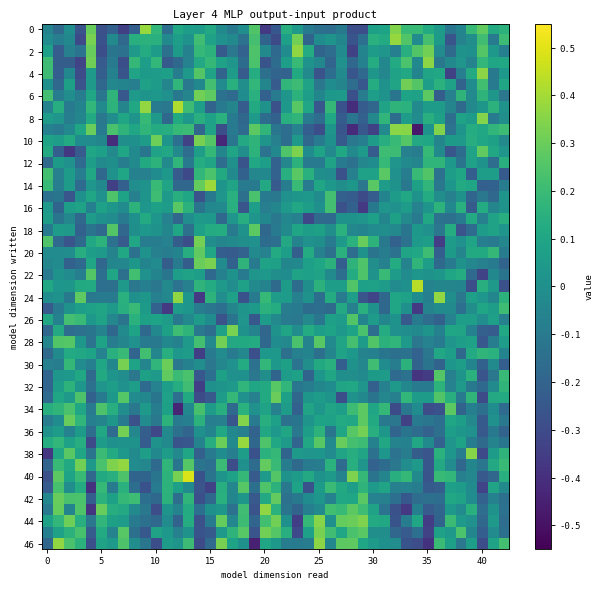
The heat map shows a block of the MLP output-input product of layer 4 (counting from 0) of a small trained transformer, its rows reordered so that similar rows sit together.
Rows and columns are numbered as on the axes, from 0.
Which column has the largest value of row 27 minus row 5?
29
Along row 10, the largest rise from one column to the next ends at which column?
14
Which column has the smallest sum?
40
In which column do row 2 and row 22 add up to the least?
5
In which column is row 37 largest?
18
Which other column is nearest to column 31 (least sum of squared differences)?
22
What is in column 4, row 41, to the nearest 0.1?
-0.4
